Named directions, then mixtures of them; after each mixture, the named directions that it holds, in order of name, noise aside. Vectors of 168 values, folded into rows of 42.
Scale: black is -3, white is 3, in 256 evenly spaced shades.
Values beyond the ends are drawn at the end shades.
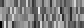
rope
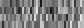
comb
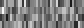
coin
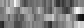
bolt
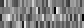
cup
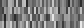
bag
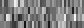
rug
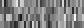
rug.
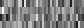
coin.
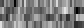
bolt, coin.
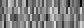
bag.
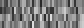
bag, comb, rug.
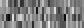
cup, rug.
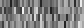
comb.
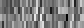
comb.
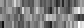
bolt, comb.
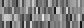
bag, cup.
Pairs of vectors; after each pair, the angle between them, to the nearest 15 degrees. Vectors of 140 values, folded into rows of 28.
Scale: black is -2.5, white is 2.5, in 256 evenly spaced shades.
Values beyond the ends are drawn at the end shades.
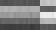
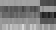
165 degrees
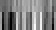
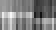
135 degrees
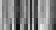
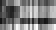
120 degrees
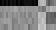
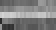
75 degrees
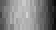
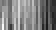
45 degrees
